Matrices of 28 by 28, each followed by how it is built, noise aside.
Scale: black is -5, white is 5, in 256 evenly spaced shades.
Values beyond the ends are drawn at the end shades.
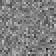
noise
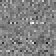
uneven rows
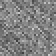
Toeplitz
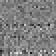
uneven rows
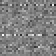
uneven rows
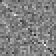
diagonal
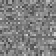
blocks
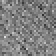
Toeplitz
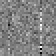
uneven columns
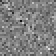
diagonal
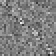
banded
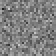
noise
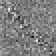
banded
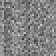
repeating rows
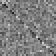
diagonal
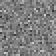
noise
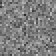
noise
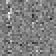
uneven columns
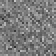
Toeplitz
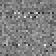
uneven rows
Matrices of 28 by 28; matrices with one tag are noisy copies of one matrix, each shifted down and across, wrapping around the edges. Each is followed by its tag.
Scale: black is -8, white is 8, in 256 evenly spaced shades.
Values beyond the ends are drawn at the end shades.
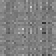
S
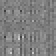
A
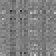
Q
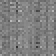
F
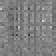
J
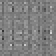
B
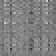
F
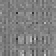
A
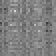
Q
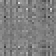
J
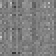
S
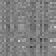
Q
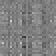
S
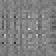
J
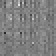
A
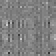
A
